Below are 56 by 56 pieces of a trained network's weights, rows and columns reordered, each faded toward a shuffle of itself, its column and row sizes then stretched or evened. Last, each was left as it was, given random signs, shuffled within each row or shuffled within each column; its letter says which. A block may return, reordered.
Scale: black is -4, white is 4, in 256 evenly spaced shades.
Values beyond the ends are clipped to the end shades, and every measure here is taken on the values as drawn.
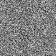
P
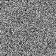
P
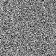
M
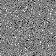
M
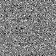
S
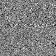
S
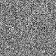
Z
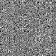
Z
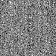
M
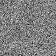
S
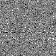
P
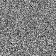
S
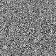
P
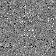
P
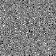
Z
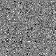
P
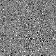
P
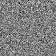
S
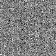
M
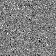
S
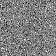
M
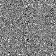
P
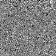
P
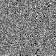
P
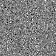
M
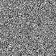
P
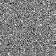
Z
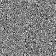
M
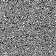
S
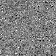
Z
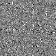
P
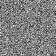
P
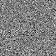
S
